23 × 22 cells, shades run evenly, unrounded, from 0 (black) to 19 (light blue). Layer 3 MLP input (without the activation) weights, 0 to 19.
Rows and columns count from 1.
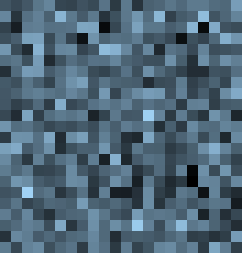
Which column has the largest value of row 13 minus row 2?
2
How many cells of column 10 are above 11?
6
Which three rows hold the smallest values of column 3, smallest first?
5, 15, 19
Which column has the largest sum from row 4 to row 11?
4
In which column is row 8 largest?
8
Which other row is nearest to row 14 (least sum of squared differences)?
12
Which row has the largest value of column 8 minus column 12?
13
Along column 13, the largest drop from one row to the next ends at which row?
22
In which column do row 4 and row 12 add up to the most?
21
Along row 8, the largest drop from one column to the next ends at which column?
9
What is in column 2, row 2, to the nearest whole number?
5
